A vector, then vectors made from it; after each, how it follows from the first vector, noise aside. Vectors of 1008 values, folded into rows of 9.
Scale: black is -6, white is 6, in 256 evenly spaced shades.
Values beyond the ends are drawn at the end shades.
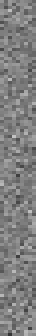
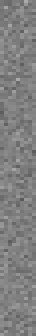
reversed, negated, shrunk.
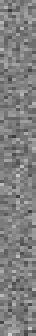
sign-scrambled.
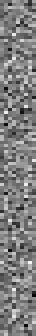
wrapped around, negated, scaled up.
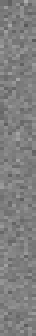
reversed, negated, shrunk.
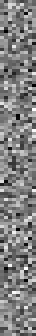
wrapped around, negated, scaled up.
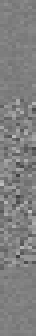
partly zeroed.
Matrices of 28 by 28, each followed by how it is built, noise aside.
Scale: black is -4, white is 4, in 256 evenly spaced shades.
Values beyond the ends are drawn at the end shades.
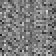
repeating rows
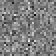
low rank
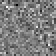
upper triangular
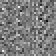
repeating rows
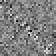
banded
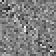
banded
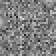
noise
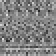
repeating columns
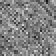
Toeplitz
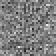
repeating rows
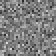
noise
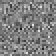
repeating columns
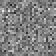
blocks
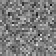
repeating columns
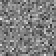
noise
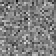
noise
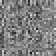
low rank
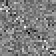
banded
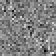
banded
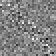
banded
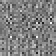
low rank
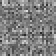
blocks
